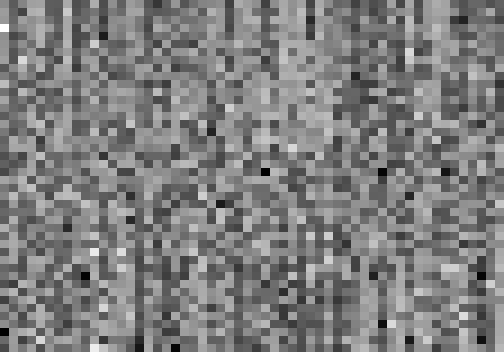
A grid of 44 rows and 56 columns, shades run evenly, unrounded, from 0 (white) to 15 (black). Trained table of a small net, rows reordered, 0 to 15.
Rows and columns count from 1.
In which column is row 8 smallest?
3
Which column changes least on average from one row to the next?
16
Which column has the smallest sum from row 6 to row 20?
32
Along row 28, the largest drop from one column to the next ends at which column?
25
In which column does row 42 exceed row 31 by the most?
1
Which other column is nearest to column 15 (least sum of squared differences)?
22
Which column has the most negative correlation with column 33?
12
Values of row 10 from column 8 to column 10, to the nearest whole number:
6 7 7
